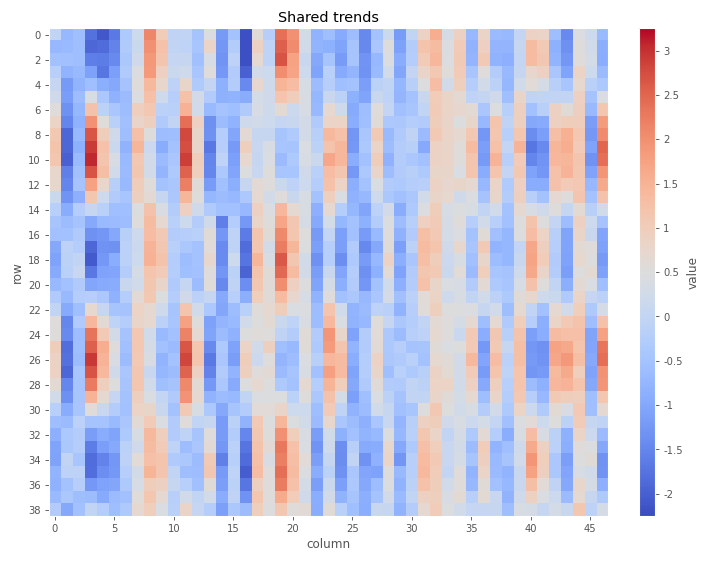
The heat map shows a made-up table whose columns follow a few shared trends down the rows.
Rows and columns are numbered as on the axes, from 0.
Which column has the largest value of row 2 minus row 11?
19
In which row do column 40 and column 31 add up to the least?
9
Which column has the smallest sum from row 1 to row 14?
1
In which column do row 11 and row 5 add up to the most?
11
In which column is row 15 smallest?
14
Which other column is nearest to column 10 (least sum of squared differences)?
30
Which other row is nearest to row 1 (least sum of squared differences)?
2
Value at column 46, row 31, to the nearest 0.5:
0
